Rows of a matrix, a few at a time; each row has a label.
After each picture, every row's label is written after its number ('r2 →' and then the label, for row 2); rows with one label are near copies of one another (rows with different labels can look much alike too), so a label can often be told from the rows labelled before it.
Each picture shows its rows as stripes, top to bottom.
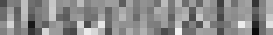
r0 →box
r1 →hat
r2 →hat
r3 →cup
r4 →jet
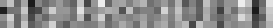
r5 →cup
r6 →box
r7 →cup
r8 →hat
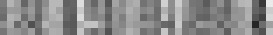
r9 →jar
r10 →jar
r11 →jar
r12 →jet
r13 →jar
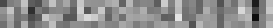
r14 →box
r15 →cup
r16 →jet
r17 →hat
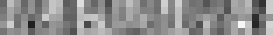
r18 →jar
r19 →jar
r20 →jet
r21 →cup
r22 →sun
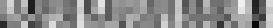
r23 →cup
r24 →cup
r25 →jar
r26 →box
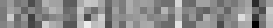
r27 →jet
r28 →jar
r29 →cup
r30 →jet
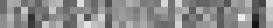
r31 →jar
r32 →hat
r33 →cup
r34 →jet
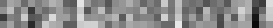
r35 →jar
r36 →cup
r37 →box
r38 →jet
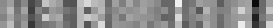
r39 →jet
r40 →cup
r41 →jet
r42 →cup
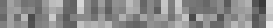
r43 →jar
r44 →jar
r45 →hat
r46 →sun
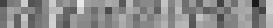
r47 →box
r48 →jar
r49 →hat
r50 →hat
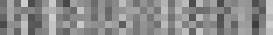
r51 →hat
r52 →jar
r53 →hat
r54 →box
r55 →hat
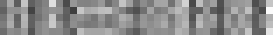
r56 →hat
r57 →sun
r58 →hat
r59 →hat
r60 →sun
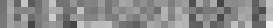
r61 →hat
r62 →jar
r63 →hat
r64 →sun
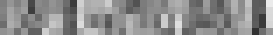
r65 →sun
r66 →sun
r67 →jar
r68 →jar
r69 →jet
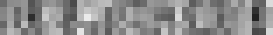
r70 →sun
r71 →jet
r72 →jet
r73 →hat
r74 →jar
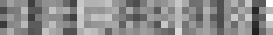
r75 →sun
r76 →box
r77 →sun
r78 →box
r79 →jet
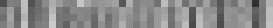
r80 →box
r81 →hat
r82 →hat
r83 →hat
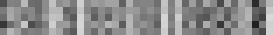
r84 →box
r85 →jar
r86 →jar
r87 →box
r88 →jar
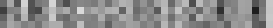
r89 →hat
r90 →box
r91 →hat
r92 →jar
